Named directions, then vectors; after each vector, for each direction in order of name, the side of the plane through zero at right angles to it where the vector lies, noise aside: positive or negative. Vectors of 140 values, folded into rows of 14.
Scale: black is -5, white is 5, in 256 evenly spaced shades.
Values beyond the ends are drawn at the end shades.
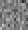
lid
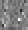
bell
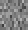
positive, negative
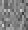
negative, positive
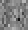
negative, negative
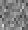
negative, positive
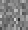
negative, negative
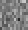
negative, negative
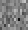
negative, negative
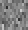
negative, positive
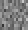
positive, negative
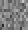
positive, negative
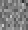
negative, positive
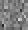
positive, negative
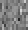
negative, negative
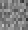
negative, positive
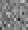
negative, negative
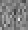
positive, positive
